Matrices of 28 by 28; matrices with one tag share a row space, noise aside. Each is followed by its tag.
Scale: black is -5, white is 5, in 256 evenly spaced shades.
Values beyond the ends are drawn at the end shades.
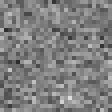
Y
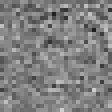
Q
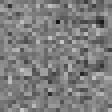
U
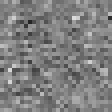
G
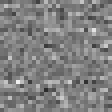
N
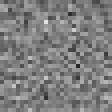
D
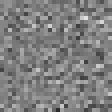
U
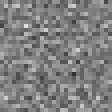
D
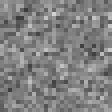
N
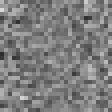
G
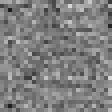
Y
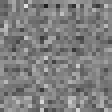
D
